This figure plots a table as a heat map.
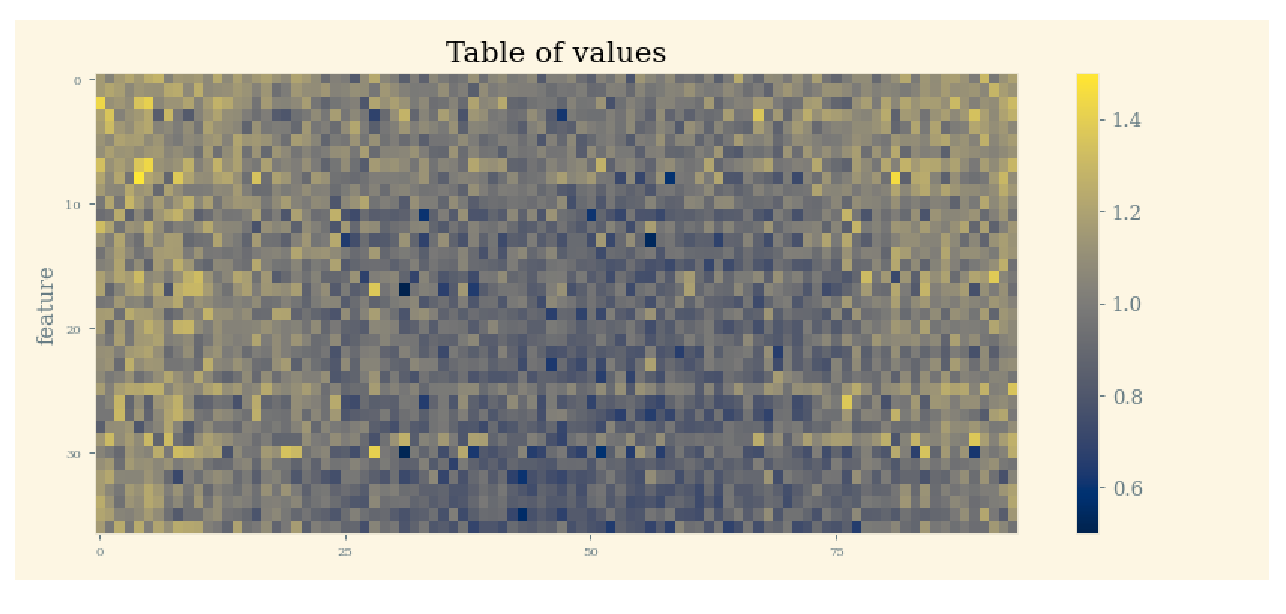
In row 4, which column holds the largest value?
1
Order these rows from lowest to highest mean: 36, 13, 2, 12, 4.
36, 13, 12, 4, 2
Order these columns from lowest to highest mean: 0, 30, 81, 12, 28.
30, 28, 81, 12, 0
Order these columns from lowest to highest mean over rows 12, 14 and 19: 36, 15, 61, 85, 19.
61, 36, 15, 85, 19
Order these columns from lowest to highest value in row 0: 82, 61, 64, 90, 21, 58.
61, 64, 58, 21, 82, 90
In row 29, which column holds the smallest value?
47
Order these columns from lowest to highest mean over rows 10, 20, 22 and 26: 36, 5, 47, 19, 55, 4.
55, 47, 36, 19, 5, 4
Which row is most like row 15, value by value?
27
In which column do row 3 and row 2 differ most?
28
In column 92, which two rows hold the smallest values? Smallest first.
32, 35
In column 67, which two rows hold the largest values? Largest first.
3, 29
